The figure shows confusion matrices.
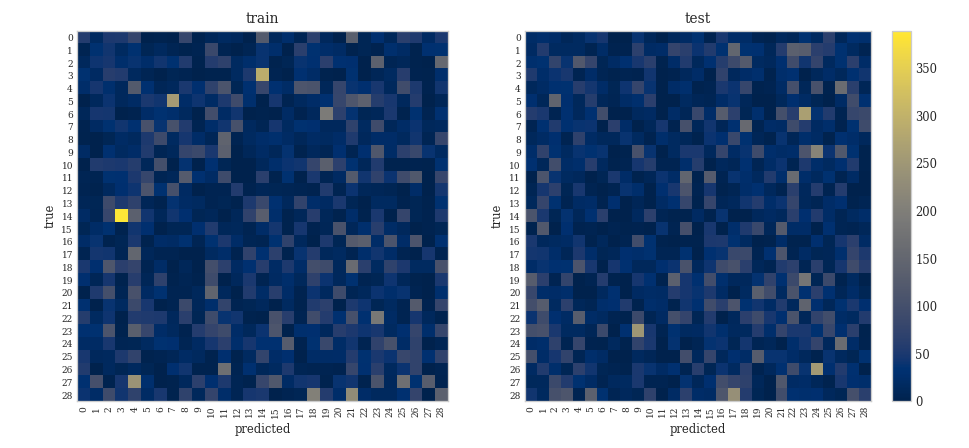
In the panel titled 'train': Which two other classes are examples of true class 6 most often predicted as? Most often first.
19, 10
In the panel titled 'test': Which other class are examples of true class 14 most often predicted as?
0
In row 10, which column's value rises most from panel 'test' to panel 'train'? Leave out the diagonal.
19
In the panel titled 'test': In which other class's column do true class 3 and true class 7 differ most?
18
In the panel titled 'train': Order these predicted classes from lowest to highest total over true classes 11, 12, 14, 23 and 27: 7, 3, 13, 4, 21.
13, 7, 21, 3, 4
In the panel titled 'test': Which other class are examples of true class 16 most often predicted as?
9
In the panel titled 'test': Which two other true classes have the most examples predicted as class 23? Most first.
6, 19
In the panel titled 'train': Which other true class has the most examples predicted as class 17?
4
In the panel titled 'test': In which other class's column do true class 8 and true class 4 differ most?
26
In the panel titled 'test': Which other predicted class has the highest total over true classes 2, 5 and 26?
24
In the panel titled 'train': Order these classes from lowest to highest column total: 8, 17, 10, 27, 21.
27, 17, 8, 10, 21
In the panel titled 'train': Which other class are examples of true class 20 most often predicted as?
10
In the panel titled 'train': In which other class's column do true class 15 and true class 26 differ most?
11
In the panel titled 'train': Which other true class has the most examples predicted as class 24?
16
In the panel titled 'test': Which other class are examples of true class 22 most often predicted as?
4
